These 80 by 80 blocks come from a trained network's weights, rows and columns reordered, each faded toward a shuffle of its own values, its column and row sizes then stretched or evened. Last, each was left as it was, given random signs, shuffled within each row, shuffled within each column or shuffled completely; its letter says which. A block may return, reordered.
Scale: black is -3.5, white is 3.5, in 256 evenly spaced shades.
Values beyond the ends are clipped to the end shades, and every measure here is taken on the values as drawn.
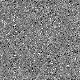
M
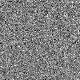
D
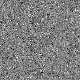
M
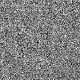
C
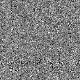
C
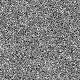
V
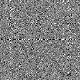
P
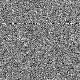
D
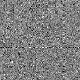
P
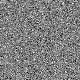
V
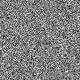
M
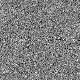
D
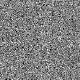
C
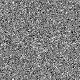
D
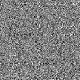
P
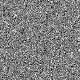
M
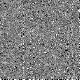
P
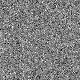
V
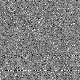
D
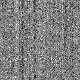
P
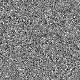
D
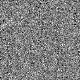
M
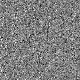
M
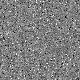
V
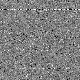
D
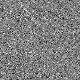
D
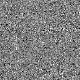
C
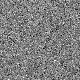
V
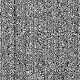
P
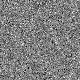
V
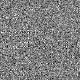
C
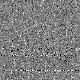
C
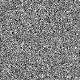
C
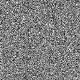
M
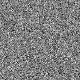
D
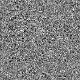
C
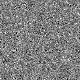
D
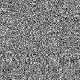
P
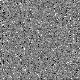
M
